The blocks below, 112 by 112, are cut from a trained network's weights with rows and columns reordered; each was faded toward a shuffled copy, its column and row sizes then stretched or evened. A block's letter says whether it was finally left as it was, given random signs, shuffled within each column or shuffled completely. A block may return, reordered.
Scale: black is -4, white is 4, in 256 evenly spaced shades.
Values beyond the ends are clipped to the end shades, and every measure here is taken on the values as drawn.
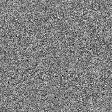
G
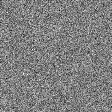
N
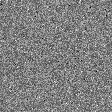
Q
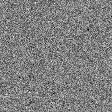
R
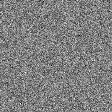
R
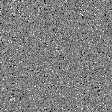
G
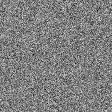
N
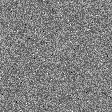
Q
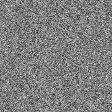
R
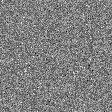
Q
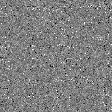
G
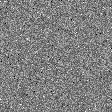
Q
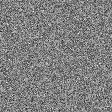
Q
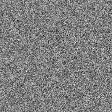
R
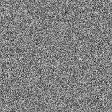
G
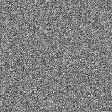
G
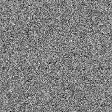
G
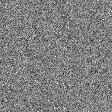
R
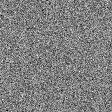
Q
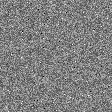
Q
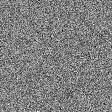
Q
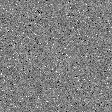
Q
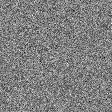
Q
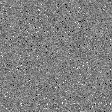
R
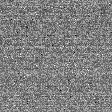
G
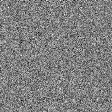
G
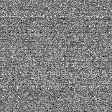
G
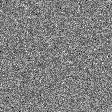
Q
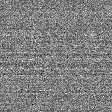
G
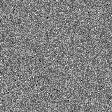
N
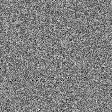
R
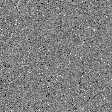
N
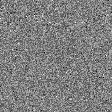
R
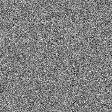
R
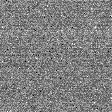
G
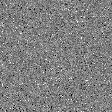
R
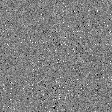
R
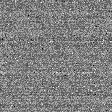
G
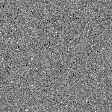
N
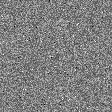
Q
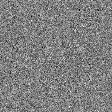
R
